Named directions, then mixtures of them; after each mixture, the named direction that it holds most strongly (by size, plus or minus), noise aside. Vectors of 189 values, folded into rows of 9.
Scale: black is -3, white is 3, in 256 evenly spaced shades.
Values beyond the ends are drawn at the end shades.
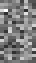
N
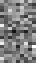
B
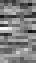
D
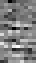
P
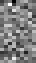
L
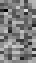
N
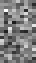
N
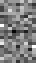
B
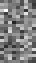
N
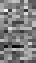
N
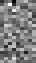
L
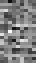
P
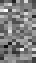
N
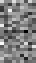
B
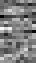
D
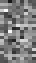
N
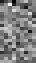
L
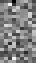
L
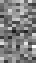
B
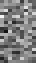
N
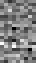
P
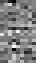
P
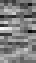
D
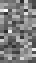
N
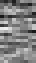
D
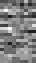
D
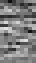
D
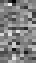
L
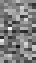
B
